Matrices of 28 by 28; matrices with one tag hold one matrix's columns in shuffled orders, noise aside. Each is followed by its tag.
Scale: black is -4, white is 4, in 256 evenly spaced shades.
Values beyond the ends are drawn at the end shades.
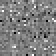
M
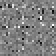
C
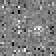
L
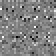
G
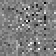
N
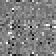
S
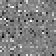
M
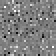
M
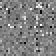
C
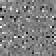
G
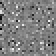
N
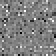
M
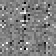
N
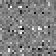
L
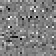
G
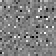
G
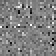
C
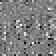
S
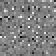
G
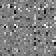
C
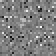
G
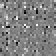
C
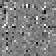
C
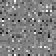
M
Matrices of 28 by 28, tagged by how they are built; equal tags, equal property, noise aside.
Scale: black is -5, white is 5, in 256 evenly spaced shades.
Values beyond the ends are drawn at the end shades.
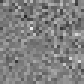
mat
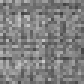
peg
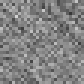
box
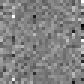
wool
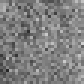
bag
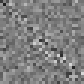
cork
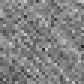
box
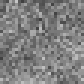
bag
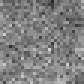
bag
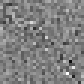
cork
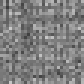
peg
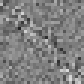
cork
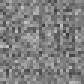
peg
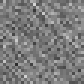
box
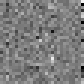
wool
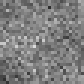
bag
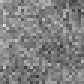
bag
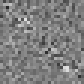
cork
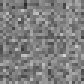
peg
